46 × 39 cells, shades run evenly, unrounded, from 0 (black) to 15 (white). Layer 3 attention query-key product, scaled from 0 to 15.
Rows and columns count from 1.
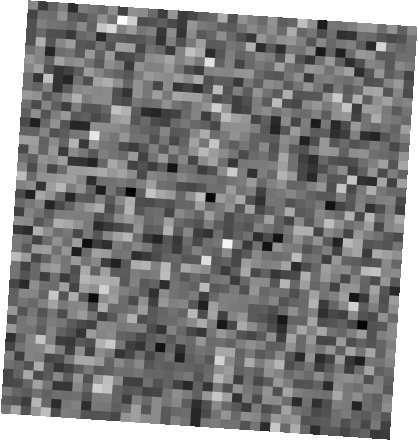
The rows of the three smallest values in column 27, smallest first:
25, 46, 29
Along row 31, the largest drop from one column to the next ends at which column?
35
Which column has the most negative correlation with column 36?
23
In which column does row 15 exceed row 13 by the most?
8
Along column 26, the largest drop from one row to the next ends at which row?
4
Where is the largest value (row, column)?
2, 10
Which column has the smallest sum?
32
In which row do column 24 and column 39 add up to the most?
22
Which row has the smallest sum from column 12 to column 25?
42
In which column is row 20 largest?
1
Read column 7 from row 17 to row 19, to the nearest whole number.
7 3 9
